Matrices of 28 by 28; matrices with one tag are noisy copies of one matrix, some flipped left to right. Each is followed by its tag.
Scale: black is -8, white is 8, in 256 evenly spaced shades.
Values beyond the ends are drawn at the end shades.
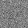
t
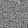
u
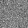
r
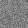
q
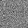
t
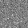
r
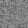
r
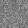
r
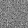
u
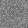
t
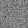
r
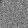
q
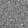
u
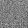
u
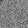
q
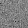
u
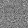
t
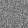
u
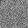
q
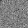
q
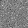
q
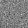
u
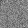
q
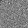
q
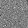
q
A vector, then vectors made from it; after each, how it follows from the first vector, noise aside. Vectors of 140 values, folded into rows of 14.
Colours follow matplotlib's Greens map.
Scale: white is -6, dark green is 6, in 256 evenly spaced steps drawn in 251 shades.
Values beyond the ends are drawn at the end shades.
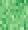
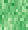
reversed, negated.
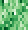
reversed, scaled up.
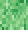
copied.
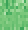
negated, partly zeroed.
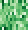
reversed, scaled up.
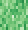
copied.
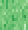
negated, partly zeroed.
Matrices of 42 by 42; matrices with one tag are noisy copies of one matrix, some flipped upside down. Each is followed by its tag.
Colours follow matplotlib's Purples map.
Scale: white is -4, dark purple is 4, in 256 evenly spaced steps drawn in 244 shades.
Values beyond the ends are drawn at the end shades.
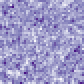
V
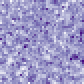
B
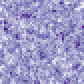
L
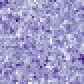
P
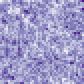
V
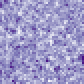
P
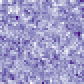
V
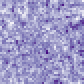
B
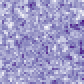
B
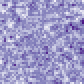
B
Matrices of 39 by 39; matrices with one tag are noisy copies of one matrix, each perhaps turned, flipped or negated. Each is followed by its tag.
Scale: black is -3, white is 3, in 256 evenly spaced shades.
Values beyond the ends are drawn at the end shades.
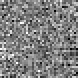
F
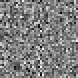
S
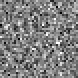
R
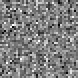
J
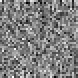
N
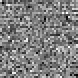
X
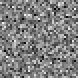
R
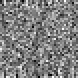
N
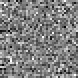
X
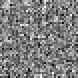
J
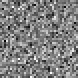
R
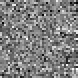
X
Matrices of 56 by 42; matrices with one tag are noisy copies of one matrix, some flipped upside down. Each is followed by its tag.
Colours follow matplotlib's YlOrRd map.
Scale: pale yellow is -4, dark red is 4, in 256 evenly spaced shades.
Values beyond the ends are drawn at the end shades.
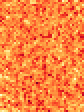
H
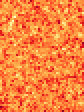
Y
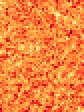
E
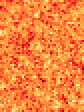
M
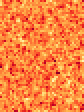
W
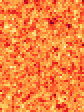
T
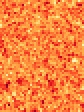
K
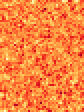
H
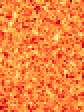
Y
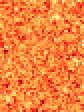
K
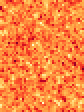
M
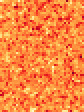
H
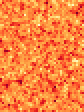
K
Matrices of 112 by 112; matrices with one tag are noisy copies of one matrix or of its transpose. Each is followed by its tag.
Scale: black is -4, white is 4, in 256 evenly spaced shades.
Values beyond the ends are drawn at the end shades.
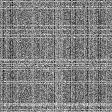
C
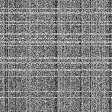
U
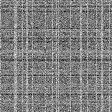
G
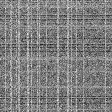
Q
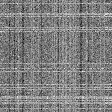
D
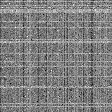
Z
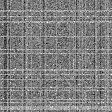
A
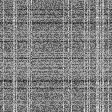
D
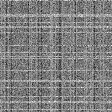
G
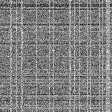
A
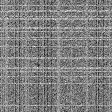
Q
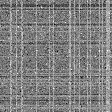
A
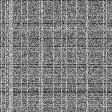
Z
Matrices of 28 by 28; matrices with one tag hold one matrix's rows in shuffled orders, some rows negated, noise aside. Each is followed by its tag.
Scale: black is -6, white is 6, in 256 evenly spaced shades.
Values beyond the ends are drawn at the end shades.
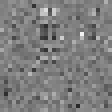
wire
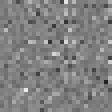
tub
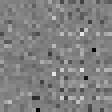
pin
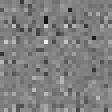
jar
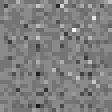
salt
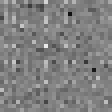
jar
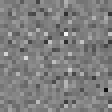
tub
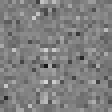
wire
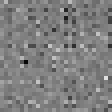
tub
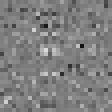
wire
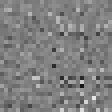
pin
